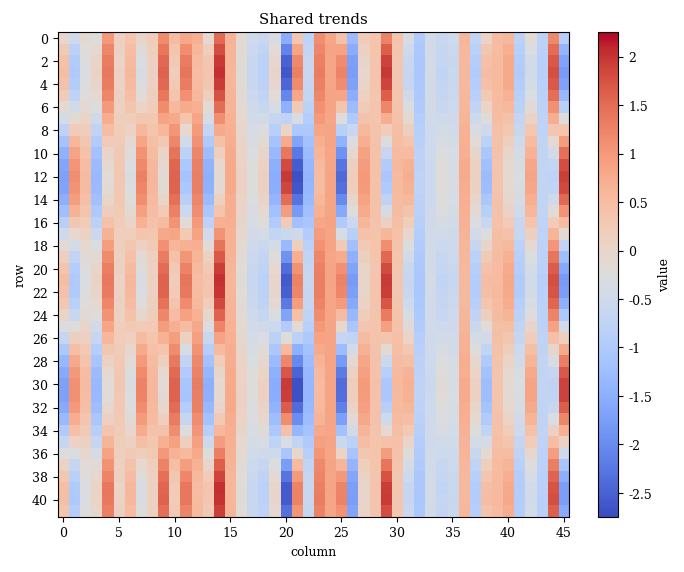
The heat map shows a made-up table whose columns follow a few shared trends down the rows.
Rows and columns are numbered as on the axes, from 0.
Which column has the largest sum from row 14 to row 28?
14
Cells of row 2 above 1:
9
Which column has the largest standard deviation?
20
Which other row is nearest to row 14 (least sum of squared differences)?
10
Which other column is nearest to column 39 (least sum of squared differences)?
28
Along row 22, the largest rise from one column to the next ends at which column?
21
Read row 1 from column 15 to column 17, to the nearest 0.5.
0.5 0 -0.5
